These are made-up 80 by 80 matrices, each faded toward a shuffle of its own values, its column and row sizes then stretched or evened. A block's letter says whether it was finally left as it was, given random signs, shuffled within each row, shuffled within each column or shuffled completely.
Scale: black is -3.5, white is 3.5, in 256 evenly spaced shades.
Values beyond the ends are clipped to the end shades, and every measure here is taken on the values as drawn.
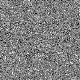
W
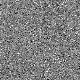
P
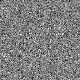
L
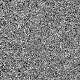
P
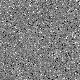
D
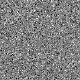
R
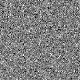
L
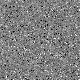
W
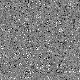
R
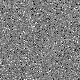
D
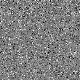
W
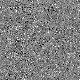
R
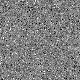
W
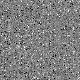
P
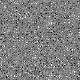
L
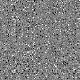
L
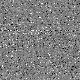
W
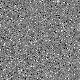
D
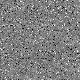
W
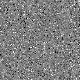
P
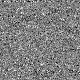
W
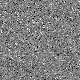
D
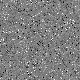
D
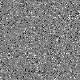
L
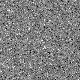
D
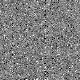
R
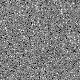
D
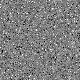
D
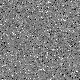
D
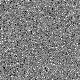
D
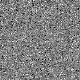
R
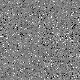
R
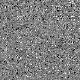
R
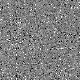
R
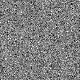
P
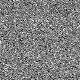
W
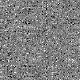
L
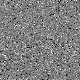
W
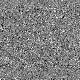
W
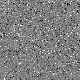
W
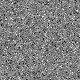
D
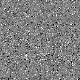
R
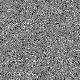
W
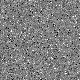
D
